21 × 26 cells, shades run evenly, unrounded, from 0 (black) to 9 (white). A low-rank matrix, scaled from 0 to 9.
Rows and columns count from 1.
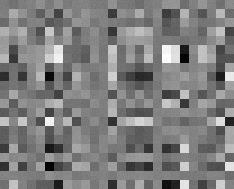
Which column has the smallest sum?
6
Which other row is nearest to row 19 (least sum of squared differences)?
17
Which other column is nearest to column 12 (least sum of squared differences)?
18
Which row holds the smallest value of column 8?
9
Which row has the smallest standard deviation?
20
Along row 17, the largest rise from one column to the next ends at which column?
21
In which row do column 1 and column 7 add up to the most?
7
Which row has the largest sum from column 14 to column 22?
14
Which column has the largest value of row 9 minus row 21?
13
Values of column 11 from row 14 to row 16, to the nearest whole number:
5 4 4
